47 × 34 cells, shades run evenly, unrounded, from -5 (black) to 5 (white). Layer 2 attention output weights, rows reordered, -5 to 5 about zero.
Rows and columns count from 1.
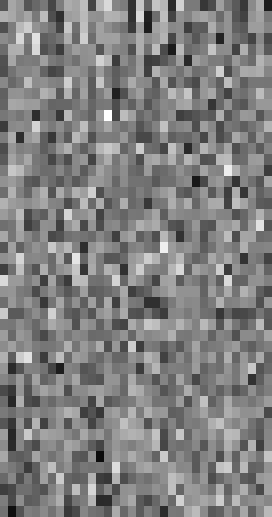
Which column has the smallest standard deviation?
32
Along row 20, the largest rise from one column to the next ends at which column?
9
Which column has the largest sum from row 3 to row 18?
14
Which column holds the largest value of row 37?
26
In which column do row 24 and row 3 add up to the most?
3
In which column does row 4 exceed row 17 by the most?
5
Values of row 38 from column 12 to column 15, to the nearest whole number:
-2 -3 1 1
